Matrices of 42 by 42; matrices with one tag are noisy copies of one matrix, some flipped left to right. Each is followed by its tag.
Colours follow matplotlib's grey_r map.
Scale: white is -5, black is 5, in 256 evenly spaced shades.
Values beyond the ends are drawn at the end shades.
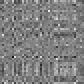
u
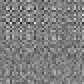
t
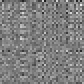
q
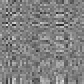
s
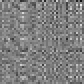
q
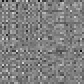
q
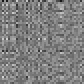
q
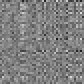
q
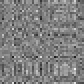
u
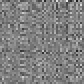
q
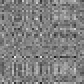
u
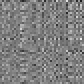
q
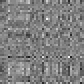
u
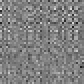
t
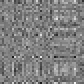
u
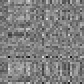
u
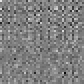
t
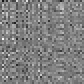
q
